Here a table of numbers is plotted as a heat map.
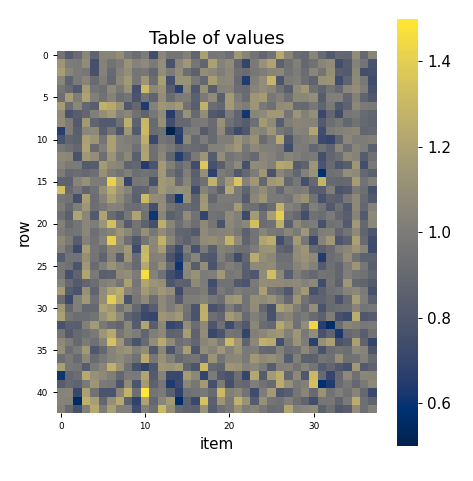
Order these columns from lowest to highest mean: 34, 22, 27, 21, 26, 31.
31, 22, 34, 27, 21, 26
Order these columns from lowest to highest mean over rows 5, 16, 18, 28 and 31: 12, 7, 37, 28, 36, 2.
37, 36, 2, 28, 7, 12
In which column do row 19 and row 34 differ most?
26
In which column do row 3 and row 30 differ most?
25
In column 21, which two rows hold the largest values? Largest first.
15, 41
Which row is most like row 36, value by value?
11
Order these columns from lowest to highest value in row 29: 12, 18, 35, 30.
30, 18, 12, 35
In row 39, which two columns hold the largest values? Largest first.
30, 26
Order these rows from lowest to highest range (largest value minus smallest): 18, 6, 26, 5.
5, 18, 6, 26
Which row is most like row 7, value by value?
33
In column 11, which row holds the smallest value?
19
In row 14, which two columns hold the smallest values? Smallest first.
31, 18
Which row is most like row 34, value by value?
22
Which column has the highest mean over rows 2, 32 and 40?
10
